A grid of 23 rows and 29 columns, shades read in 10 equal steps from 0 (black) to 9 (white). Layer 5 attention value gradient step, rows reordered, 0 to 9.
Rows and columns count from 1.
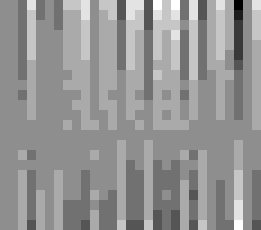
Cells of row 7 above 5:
15
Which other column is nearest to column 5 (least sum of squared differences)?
7
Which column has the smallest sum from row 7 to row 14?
27
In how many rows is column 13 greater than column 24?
7
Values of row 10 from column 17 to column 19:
4 6 5
